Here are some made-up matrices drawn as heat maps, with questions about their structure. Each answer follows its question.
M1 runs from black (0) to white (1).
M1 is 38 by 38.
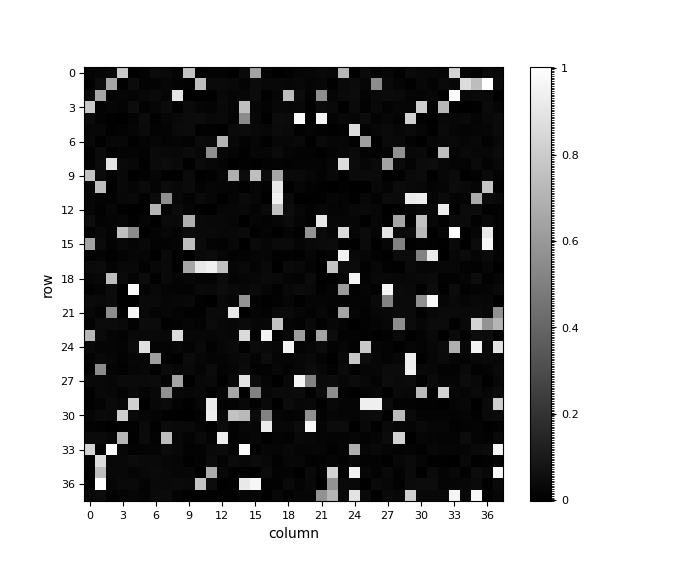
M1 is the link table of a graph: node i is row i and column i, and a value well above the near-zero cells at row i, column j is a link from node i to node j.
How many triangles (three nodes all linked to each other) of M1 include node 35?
2
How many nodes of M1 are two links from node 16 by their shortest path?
10
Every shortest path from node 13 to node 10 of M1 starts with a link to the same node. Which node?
node 9
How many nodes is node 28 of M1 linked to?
6
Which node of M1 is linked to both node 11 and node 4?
node 29
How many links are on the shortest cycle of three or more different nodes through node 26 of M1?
5
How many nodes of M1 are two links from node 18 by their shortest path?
8
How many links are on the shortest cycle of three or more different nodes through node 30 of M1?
3
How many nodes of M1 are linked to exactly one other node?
2
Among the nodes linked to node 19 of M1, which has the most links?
node 23
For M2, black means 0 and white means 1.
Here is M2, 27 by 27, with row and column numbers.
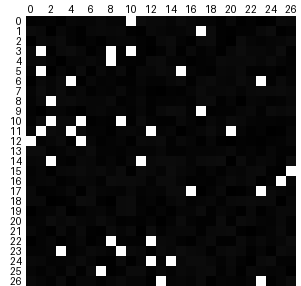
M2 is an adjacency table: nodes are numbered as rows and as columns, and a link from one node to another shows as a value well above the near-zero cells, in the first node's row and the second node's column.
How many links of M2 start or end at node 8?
4
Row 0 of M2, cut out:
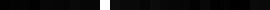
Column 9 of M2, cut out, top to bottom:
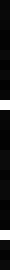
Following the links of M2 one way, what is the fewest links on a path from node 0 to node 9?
2
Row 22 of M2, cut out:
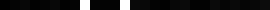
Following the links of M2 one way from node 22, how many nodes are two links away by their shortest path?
3
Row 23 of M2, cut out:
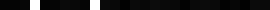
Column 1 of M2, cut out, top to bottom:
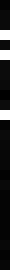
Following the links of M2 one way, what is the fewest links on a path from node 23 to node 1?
2
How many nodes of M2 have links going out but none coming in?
3
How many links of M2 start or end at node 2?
3
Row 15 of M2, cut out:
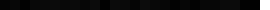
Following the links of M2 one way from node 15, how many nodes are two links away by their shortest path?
2
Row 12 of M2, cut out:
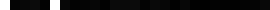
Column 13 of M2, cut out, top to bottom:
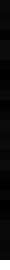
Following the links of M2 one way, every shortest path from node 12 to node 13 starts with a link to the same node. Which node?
node 5
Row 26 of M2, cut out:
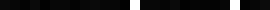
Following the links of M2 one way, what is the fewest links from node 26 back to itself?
6
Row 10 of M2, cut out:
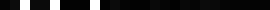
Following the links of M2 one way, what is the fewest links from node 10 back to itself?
5
